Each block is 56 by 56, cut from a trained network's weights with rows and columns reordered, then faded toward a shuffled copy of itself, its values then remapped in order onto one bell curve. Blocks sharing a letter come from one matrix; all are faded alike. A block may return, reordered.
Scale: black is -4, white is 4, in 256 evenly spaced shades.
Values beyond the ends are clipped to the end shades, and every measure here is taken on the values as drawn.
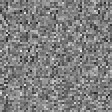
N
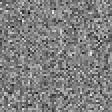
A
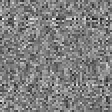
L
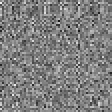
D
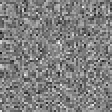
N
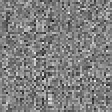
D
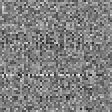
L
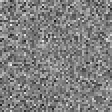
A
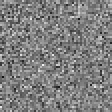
A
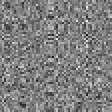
D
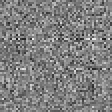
L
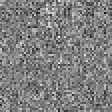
A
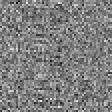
N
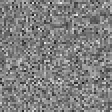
A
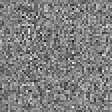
A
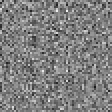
N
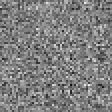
A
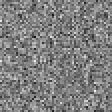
L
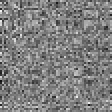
D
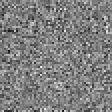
A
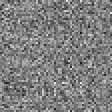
N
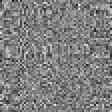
D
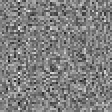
D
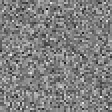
A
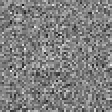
N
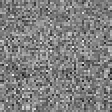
N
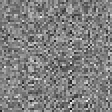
D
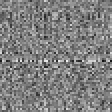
L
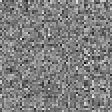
D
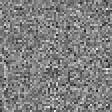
A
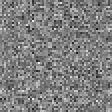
N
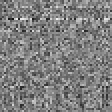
L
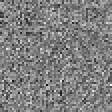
A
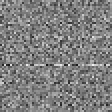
L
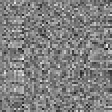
D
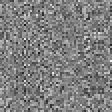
N
